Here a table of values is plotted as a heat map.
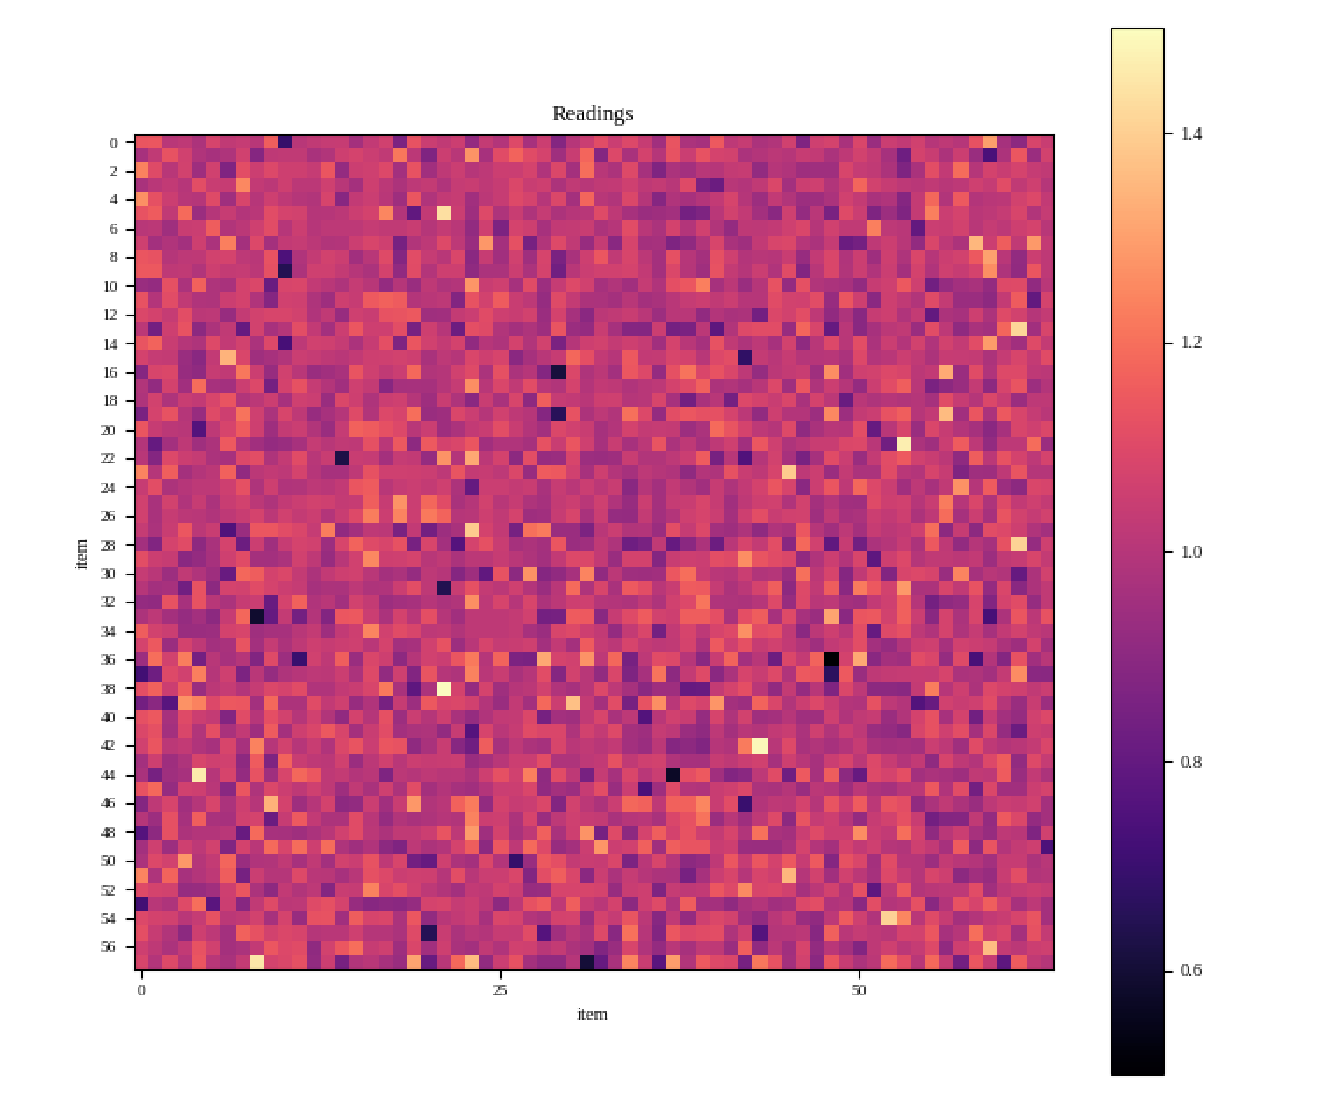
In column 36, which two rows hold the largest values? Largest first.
39, 37
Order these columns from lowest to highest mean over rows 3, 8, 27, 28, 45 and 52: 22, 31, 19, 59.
22, 31, 19, 59
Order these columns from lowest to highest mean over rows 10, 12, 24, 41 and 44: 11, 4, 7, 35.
35, 7, 11, 4
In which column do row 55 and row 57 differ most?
43
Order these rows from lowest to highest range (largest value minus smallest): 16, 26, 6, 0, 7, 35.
35, 26, 6, 7, 0, 16
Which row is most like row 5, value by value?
38
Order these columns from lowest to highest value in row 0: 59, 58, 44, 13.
44, 13, 58, 59
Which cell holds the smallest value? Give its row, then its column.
36, 48
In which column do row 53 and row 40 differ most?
0
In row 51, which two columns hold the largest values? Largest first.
45, 0
